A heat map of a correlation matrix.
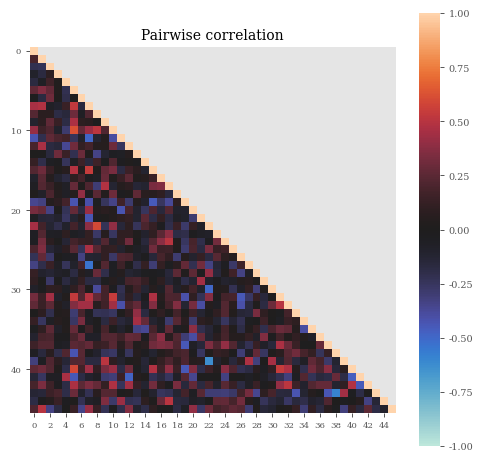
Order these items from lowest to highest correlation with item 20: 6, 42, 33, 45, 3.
6, 3, 33, 42, 45
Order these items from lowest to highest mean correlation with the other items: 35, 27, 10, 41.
41, 27, 35, 10
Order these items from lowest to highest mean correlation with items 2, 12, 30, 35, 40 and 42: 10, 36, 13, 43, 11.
11, 13, 43, 36, 10
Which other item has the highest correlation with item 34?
13
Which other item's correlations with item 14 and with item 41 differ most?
4
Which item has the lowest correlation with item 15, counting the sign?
19
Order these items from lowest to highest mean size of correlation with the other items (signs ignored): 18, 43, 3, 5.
3, 18, 43, 5
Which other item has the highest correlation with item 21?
29
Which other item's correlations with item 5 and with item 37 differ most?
43
